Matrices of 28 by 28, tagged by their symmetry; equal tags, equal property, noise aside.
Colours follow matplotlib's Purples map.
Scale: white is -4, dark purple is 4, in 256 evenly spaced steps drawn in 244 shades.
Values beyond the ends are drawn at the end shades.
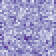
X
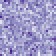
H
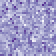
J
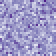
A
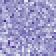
A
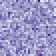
A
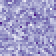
H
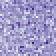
H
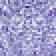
X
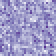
H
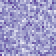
J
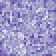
A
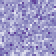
A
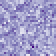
J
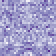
X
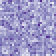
A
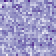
H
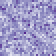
H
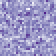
X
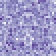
X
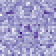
X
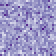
A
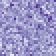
A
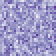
J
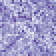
A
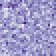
H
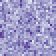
J
